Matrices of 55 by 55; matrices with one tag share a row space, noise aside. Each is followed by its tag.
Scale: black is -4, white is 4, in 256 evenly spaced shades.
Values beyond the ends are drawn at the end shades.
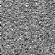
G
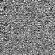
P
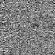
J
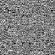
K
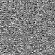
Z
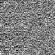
P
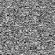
G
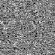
Z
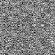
K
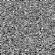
G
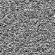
G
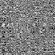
J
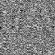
Z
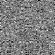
G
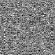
K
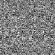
K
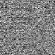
P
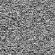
K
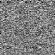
G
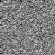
Z
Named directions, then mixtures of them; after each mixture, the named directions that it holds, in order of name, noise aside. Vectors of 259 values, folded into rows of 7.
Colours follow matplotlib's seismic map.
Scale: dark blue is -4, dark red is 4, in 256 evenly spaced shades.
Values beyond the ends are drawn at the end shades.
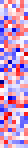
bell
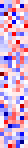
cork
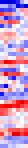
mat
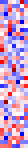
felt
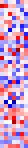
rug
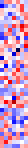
bell, rug.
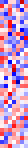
felt, rug.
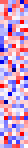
felt.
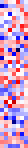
rug.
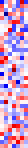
cork, felt.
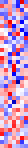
felt, rug.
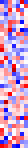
felt.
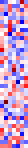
felt.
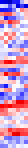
mat.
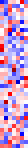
felt.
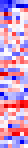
cork, mat.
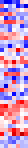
mat, rug.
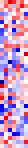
bell, mat.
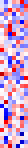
cork, felt.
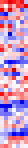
felt, mat.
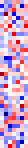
cork.
